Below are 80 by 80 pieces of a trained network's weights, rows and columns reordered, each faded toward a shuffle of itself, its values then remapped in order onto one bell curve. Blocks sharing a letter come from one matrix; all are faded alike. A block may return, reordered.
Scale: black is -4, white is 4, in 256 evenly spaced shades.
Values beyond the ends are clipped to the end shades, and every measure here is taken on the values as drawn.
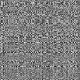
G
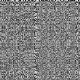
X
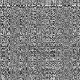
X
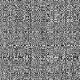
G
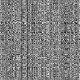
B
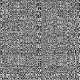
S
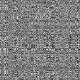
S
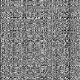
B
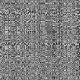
G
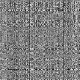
B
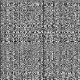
B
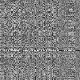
X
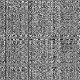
B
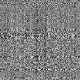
G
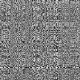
X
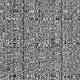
B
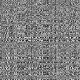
G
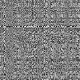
X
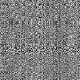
G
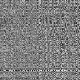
X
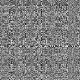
X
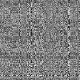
X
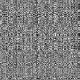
G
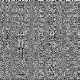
X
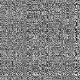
S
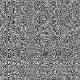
S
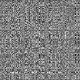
S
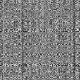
B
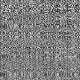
G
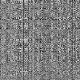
B
